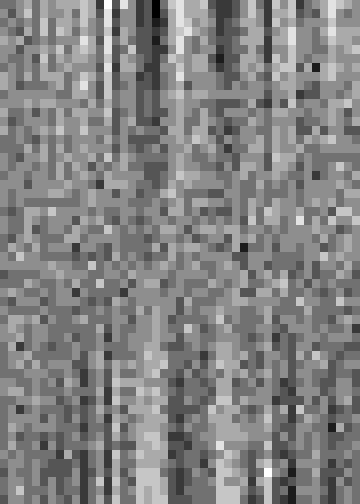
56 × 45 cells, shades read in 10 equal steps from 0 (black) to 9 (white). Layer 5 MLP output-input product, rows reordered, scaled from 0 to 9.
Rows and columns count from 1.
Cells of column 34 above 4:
32
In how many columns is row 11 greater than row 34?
18
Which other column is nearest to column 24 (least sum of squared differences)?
6
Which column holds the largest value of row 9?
23
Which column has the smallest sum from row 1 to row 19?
20
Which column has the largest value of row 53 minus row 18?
34
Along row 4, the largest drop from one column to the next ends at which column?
15
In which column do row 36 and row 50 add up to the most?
28
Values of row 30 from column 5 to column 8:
5 5 6 5
